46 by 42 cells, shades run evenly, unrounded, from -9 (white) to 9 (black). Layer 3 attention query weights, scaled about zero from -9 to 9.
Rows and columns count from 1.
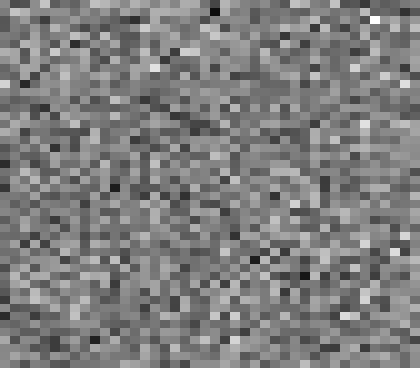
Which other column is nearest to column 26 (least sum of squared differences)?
13
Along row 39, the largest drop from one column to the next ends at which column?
19
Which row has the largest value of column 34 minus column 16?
9
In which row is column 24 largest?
30
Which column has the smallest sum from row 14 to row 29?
37
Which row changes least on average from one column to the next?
12
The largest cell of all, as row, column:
2, 22
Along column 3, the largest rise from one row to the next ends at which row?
11
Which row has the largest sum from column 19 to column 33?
17
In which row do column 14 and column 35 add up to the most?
18
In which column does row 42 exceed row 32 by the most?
40
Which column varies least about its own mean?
25
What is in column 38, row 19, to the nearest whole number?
-2
